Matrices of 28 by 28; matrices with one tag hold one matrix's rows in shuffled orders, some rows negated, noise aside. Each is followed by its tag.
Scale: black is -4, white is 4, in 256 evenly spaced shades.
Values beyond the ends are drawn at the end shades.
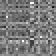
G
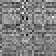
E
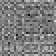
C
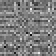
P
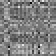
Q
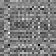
Q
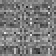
P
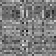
E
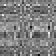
P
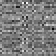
E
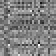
Q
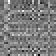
Q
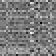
G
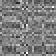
E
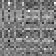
C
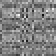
E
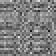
P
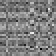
G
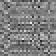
Q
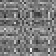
P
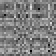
P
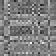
Q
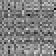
C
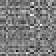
G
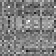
C
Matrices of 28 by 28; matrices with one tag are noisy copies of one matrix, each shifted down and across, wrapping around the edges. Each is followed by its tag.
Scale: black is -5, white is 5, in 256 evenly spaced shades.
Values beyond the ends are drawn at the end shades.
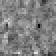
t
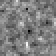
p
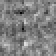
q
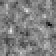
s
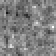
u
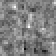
u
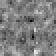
q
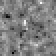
s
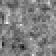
u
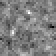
s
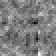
q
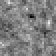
s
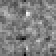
q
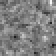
p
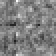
q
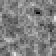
s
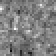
u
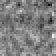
q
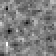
p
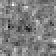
u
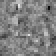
t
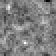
s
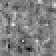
u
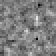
p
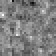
u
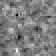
p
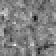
t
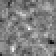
s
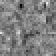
t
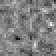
s
